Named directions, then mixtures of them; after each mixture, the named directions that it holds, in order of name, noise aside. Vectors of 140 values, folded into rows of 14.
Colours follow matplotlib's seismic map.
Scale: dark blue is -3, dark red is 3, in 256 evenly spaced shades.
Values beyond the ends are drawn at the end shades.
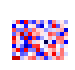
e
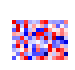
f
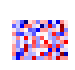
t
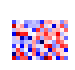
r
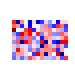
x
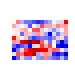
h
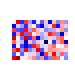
e.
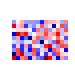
r.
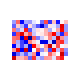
e, r, t.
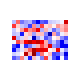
h.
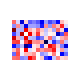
e, h, x.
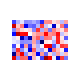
r.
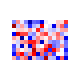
h, r.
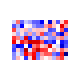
e, h, t.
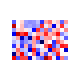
r.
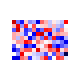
f, h.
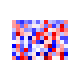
f, r, t.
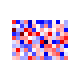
e, x.
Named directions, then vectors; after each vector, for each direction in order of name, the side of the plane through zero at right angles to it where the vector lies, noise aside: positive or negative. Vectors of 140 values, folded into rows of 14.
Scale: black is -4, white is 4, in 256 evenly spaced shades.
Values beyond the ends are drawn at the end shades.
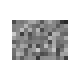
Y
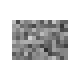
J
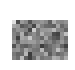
positive, negative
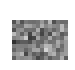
negative, positive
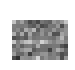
positive, negative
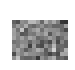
positive, positive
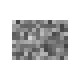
positive, negative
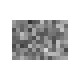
negative, negative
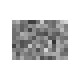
negative, negative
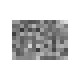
negative, negative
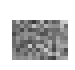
negative, negative
